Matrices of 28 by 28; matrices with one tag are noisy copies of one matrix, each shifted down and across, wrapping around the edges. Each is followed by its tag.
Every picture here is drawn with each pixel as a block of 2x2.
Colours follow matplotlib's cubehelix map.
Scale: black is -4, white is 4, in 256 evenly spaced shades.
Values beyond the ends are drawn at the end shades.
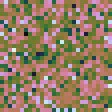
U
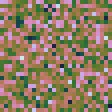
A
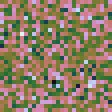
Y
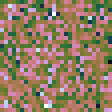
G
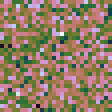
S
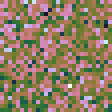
A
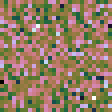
Y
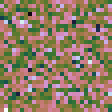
S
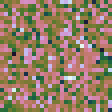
Y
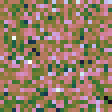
S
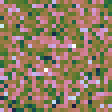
S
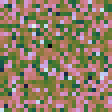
Y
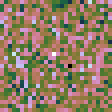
G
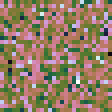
G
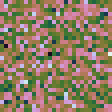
S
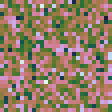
Y
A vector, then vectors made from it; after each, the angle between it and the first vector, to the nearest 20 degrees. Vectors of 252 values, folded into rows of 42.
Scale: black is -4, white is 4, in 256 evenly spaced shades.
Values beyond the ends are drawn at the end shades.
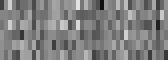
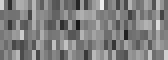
160 degrees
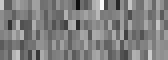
140 degrees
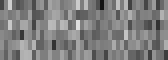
20 degrees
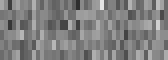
160 degrees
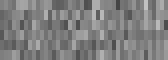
120 degrees
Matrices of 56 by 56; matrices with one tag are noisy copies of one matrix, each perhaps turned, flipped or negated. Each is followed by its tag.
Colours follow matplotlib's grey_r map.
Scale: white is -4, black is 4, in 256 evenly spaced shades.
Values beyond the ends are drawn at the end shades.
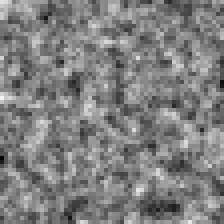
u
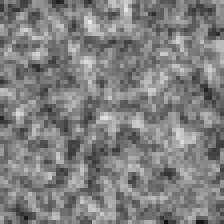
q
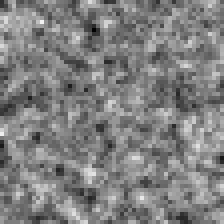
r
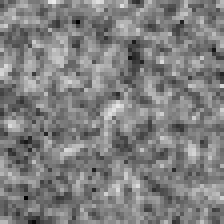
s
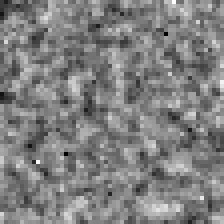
u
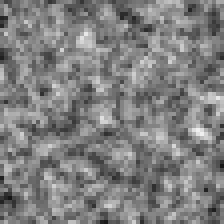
q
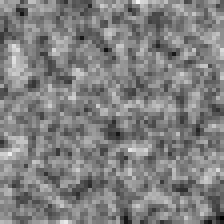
u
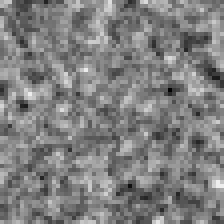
r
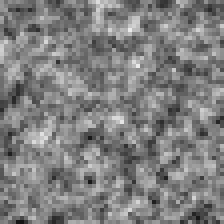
q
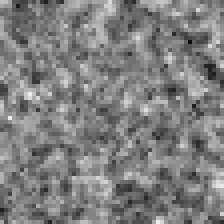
r
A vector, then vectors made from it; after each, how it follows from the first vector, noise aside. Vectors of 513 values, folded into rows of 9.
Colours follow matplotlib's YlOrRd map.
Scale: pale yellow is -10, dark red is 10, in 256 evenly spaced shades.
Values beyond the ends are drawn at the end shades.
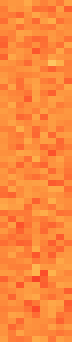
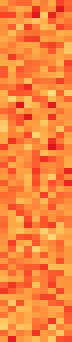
wrapped around, negated, scaled up.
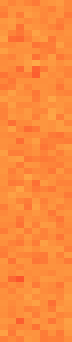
reversed, negated, shrunk.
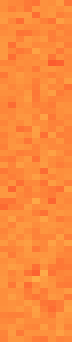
negated, shrunk.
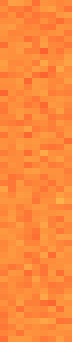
wrapped around, shrunk.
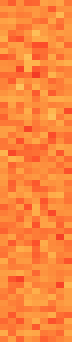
reversed, negated.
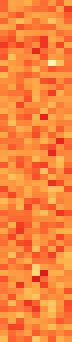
scaled up.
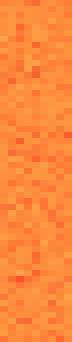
reversed, negated, shrunk.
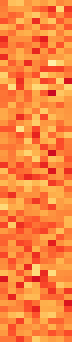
scaled up.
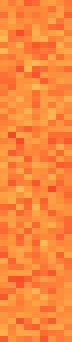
reversed, negated.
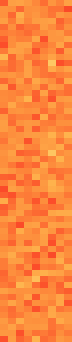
sign-scrambled.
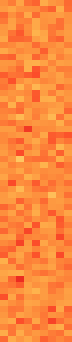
reversed, negated.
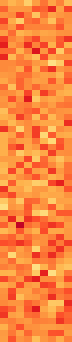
scaled up.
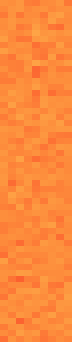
reversed, negated, shrunk.
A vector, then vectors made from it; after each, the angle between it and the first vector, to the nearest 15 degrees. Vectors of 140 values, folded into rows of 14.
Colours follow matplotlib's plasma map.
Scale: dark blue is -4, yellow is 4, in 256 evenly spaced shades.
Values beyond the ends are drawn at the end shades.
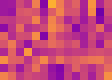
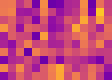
165 degrees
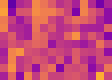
90 degrees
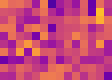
150 degrees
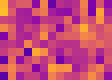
135 degrees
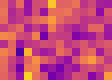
60 degrees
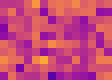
60 degrees
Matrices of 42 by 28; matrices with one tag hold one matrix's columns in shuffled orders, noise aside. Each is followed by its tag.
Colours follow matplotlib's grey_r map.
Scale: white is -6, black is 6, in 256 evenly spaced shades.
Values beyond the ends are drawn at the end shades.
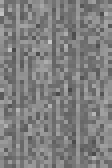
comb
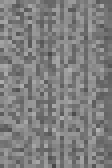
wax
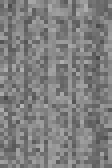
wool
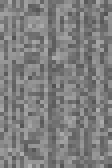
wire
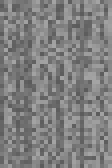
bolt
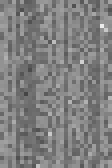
wire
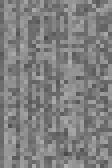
wire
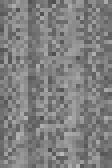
wax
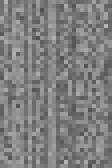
comb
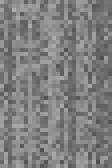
bolt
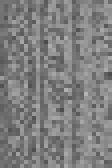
comb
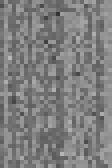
wire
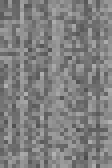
bolt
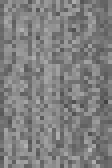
wire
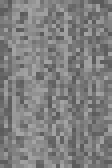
comb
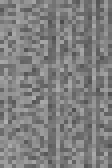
wax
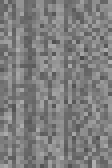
comb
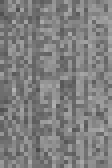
comb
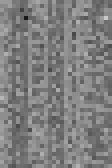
wool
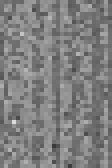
comb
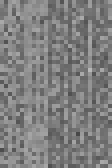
wool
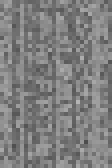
wire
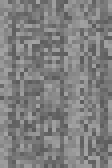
comb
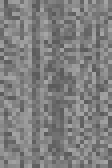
bolt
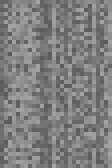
wax
